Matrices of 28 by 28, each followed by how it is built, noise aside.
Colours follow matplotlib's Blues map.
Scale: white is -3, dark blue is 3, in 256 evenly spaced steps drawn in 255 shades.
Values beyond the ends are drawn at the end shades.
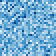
Hankel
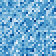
Hankel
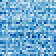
blocks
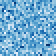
noise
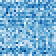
blocks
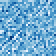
Hankel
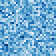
noise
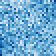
smooth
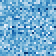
uneven rows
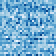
blocks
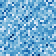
Hankel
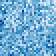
smooth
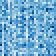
blocks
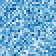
Hankel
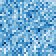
Hankel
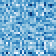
low rank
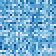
blocks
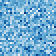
uneven rows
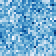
smooth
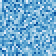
noise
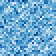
Hankel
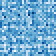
blocks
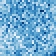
smooth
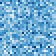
uneven rows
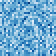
blocks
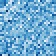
Hankel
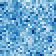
smooth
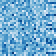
blocks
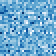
uneven rows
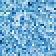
noise
